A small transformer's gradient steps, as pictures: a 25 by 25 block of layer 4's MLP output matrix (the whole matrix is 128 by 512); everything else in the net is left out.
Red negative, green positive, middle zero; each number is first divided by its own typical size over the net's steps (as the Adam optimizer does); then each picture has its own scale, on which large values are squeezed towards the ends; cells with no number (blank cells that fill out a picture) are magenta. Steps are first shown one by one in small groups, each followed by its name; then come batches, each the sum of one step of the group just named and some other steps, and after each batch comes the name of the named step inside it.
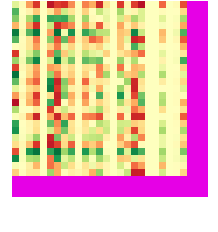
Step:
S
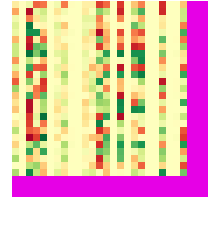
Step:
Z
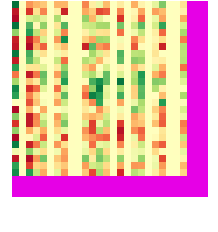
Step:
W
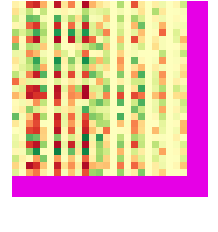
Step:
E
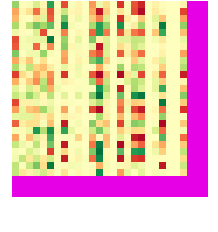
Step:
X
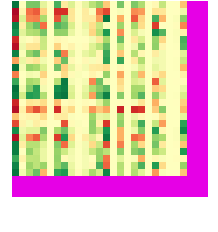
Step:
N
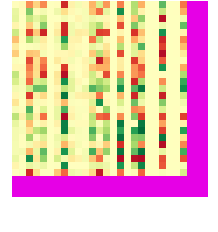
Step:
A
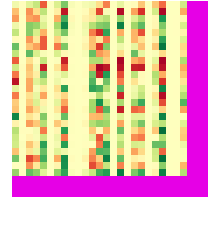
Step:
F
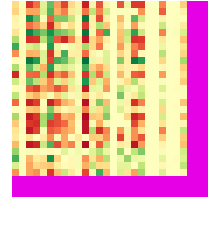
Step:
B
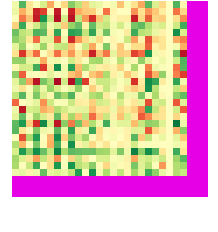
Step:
S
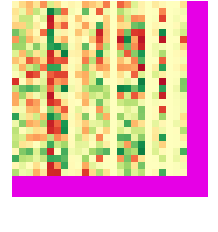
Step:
A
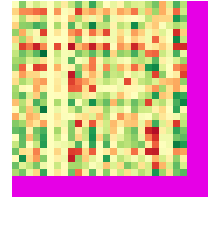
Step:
Z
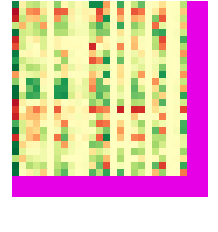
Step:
N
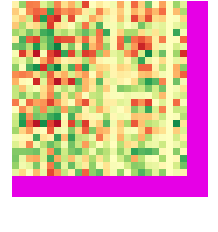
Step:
B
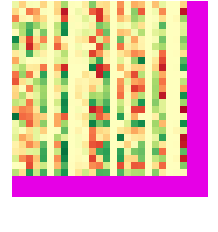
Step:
F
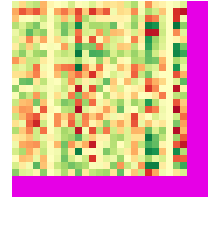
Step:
F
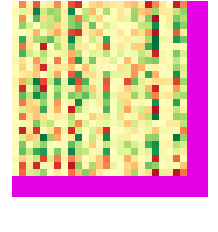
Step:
Z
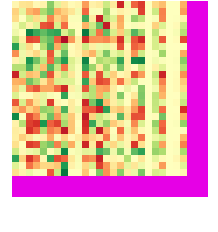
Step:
B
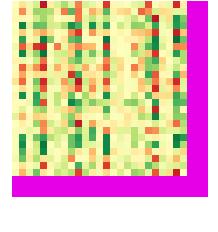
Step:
F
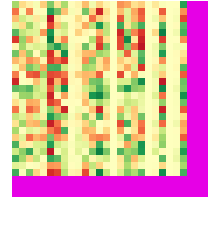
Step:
X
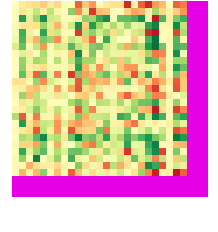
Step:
E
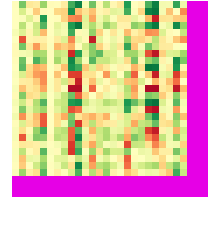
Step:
A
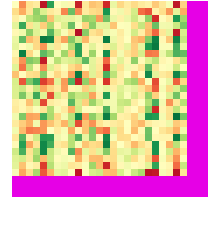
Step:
B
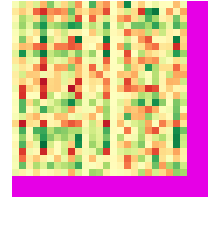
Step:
X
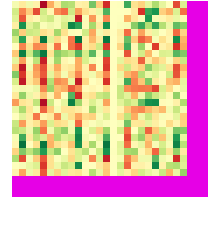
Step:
S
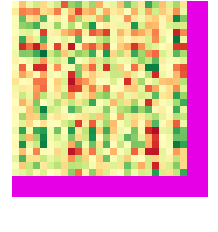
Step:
Z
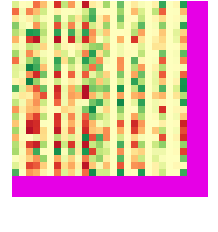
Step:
E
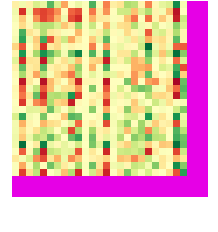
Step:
A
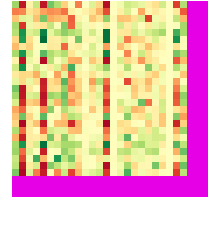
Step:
N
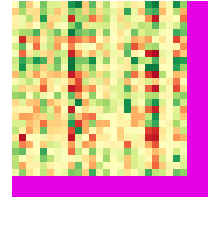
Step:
B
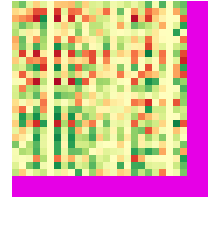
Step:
A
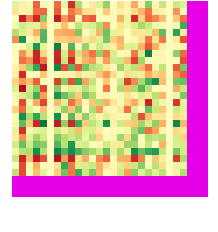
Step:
A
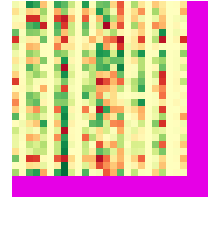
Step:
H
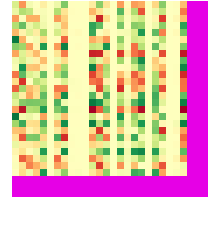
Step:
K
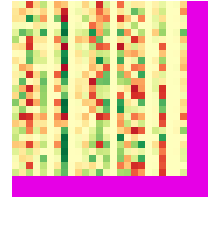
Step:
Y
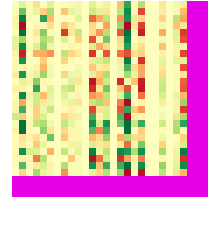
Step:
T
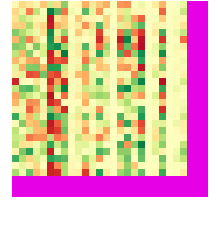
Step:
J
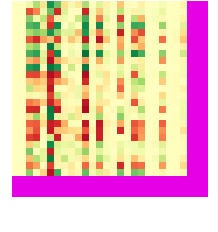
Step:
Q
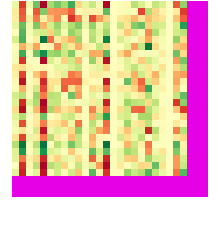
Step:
K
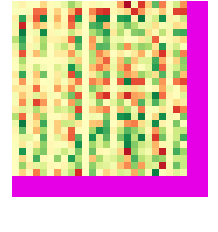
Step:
K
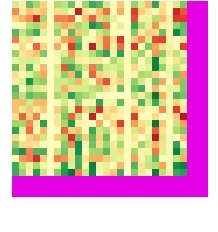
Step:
H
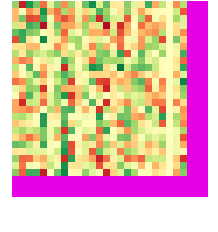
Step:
H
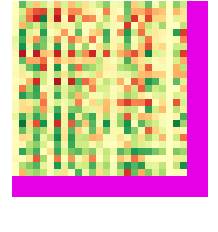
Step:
T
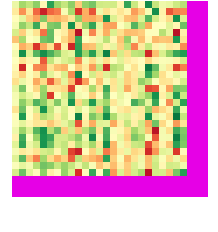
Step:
H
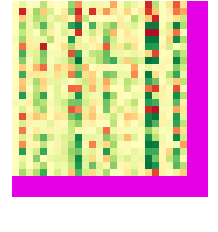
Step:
Y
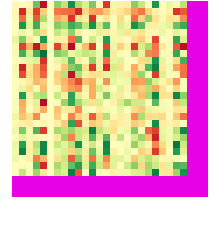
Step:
Y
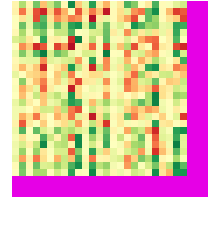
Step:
Y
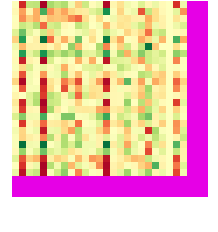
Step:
H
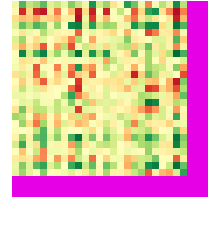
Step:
K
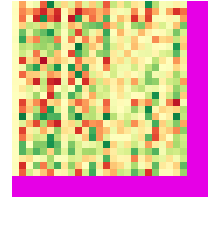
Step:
Q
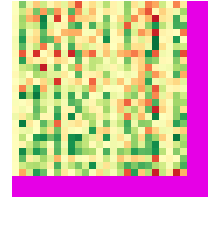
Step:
T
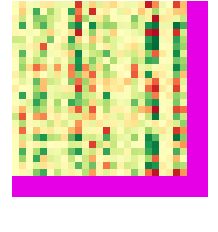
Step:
K
